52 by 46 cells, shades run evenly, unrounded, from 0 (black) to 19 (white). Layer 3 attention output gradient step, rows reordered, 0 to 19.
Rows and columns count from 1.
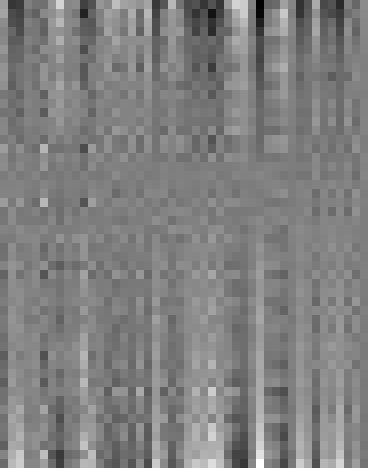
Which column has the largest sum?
33
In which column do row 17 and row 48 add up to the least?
8
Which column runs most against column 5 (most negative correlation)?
1
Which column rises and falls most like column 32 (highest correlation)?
18
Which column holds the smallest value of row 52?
31
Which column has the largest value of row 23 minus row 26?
6
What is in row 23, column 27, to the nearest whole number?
11
